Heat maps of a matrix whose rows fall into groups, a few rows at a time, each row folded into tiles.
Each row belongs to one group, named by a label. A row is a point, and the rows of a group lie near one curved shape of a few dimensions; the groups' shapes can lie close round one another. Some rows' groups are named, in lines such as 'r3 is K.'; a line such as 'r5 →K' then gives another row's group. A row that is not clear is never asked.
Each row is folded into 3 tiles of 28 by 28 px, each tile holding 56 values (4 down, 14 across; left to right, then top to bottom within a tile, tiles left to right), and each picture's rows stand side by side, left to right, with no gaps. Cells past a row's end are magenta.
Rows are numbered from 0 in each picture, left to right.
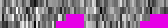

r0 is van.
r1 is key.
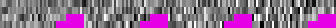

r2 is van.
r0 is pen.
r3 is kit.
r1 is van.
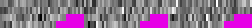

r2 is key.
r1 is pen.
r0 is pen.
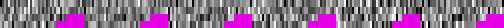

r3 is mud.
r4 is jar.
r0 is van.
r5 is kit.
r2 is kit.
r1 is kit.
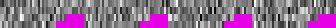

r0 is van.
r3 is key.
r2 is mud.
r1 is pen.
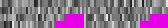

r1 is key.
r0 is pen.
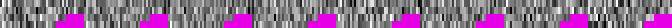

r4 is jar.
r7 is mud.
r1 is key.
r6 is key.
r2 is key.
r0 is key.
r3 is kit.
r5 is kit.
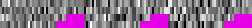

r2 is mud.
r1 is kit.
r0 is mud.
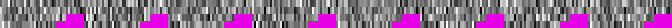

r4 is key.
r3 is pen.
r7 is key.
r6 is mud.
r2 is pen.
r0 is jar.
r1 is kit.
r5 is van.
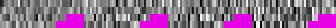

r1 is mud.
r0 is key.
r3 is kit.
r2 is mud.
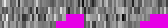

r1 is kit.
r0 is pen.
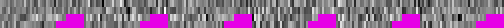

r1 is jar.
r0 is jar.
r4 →pen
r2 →pen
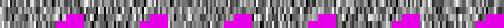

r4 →mud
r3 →kit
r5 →key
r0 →jar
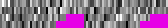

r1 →jar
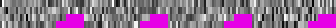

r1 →mud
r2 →jar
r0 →key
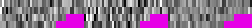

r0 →key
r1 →kit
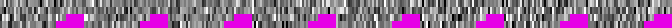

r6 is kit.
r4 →key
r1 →mud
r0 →kit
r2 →pen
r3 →pen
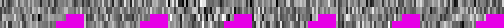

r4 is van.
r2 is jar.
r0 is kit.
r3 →kit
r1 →key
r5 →jar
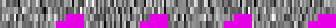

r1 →mud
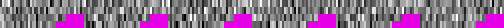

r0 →mud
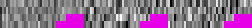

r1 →jar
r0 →kit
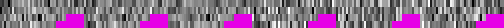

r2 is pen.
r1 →pen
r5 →jar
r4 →kit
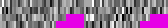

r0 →key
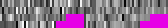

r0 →van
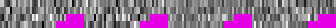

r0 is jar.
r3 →jar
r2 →jar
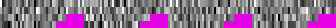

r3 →key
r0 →pen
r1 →mud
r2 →mud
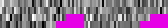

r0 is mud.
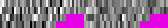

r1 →key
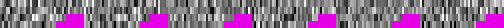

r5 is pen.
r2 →jar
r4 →pen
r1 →key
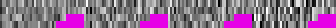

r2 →key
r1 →key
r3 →kit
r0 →kit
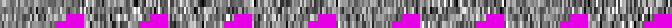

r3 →van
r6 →key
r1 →key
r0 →pen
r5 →jar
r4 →key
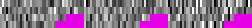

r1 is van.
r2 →van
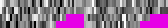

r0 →mud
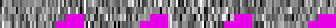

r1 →pen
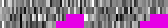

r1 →mud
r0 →mud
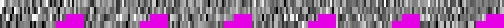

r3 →mud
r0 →mud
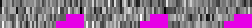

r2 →pen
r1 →jar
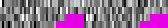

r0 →pen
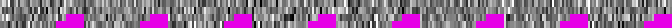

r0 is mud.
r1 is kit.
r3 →kit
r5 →key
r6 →key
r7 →pen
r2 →van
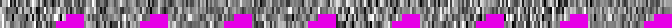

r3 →pen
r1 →key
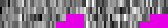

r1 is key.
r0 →kit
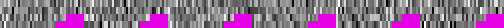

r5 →pen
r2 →jar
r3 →kit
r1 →mud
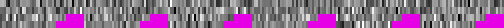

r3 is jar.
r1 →van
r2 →key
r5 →kit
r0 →jar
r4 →van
